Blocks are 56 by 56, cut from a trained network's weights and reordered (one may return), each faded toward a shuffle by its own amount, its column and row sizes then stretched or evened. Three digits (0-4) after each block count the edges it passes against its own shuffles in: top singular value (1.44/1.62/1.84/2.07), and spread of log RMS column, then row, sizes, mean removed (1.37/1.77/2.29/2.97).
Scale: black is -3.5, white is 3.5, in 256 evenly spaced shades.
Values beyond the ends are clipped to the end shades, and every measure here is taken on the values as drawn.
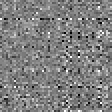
3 3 3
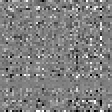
1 3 4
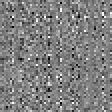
2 4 1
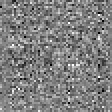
2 3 1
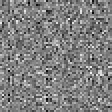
3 2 2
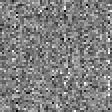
1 2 0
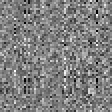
4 3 0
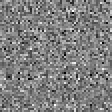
1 1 3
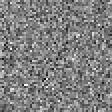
1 1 0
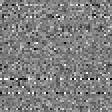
2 0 3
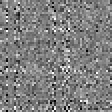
3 4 2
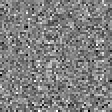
1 1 2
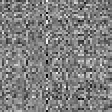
4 3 1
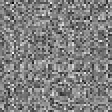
4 2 0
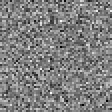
1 1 1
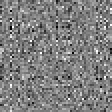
3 3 2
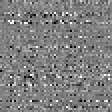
1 2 4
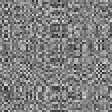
4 2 1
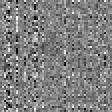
3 4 0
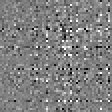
2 3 3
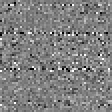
0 2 3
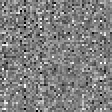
0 3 1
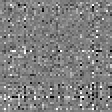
0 3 3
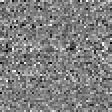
2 1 3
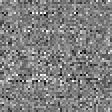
2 2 3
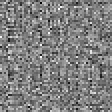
3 2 0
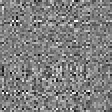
3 2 3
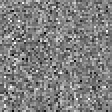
0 2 1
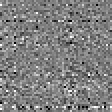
1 2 3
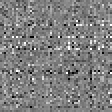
0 3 3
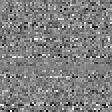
0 0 4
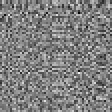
4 0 2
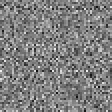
3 1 2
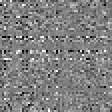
3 2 4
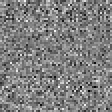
1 0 3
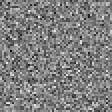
1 1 0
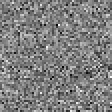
1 0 2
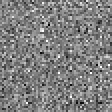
1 2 1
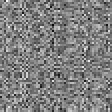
4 3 0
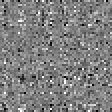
1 3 3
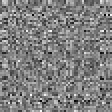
4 1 3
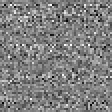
1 0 3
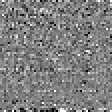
2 1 3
